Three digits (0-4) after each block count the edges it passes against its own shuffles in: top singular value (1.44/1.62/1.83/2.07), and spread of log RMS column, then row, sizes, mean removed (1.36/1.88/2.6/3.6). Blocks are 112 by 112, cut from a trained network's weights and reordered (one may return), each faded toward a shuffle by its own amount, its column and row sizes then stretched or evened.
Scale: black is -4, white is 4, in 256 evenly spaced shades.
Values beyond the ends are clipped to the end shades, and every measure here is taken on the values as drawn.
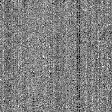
4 2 1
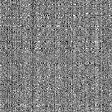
4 0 3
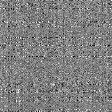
2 0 3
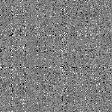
2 3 2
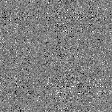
0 2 2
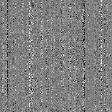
3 4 1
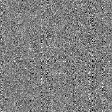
2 3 0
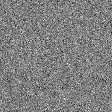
0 0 0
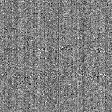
3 0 2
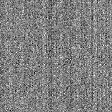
3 0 2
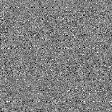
0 1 3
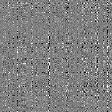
4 4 3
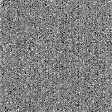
0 1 1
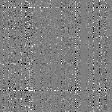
4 4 2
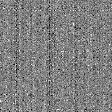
3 2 2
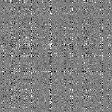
4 4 3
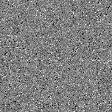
0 1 0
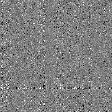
1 3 1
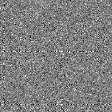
3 2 1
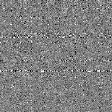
2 2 3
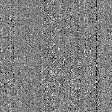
2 3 1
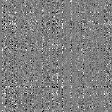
2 4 2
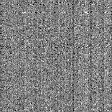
3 0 2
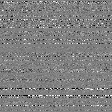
3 0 4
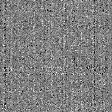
2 2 2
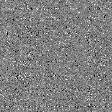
0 2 2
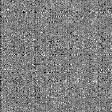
2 1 3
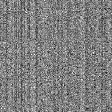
4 0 2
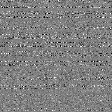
0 0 4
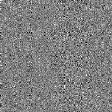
3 3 2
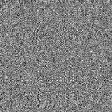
2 1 2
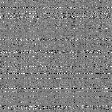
1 1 4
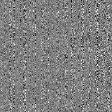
1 4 0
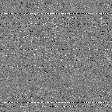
4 0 3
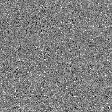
0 1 1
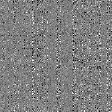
1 4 2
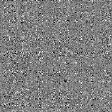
0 3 3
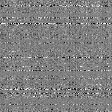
2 0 4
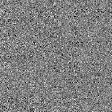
1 2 2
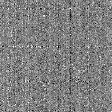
2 2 2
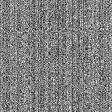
4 0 1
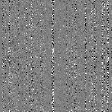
1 4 1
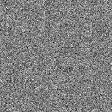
1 0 1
